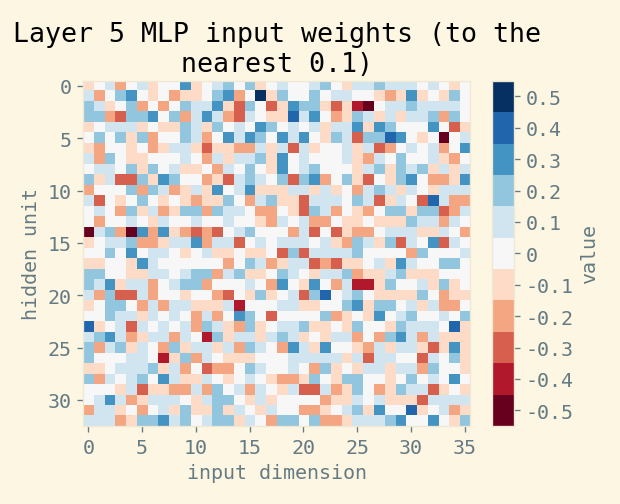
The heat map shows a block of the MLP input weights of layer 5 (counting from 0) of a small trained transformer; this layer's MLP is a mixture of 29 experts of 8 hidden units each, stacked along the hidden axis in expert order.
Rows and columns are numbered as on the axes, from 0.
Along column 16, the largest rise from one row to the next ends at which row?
1
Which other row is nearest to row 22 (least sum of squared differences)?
8
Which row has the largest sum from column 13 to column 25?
5
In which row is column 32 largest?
11
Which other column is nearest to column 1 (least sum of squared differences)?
28
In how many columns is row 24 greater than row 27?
15
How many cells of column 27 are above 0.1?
8
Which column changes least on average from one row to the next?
2
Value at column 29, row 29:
0.2
